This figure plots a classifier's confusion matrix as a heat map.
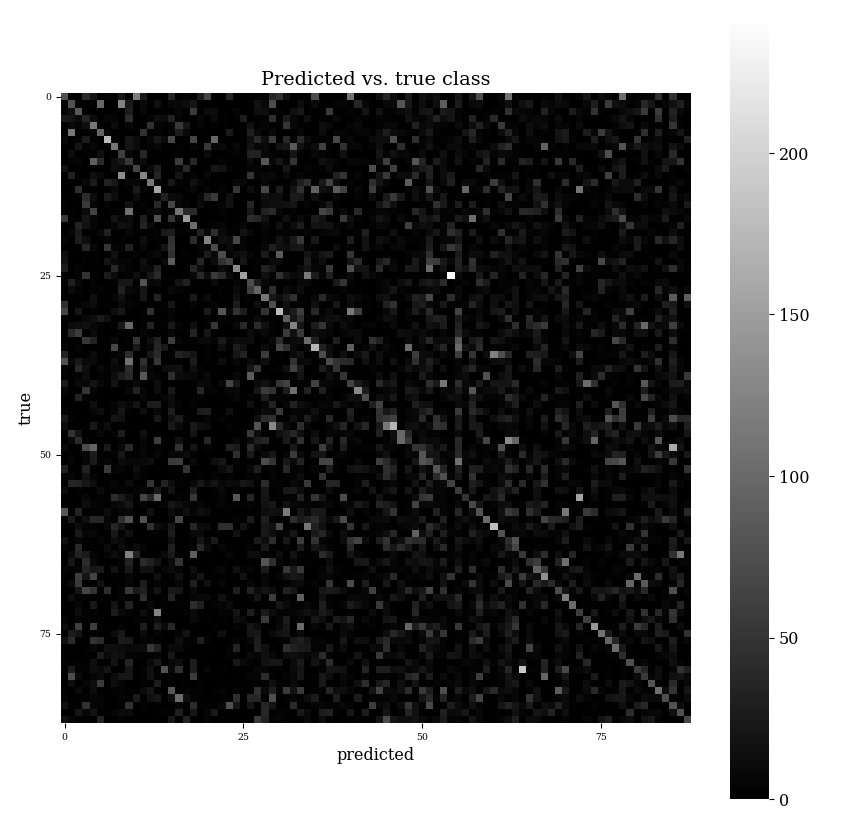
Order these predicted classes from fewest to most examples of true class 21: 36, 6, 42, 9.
36, 42, 9, 6
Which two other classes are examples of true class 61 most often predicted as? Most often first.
49, 81
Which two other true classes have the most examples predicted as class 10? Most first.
0, 34
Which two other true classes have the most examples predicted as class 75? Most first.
23, 5
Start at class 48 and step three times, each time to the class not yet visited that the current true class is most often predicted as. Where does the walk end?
79
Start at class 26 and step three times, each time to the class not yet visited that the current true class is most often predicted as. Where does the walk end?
76
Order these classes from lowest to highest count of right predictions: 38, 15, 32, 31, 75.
38, 15, 31, 75, 32
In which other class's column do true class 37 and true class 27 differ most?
9
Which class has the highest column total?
85
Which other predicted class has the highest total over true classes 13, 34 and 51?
55
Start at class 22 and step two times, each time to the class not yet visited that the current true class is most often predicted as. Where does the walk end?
40
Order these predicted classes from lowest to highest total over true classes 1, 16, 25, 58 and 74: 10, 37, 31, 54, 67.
10, 67, 37, 31, 54
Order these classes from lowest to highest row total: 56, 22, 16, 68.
22, 68, 16, 56
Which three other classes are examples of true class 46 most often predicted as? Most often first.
29, 45, 27
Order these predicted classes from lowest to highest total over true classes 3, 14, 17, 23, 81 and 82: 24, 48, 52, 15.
24, 48, 52, 15
